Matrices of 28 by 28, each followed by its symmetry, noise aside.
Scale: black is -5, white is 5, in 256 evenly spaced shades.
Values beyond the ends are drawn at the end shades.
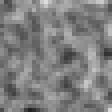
no symmetry.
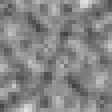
same after a half turn.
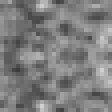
mirrored top to bottom.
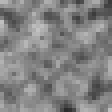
no symmetry.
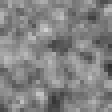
no symmetry.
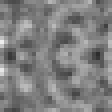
mirrored top to bottom.
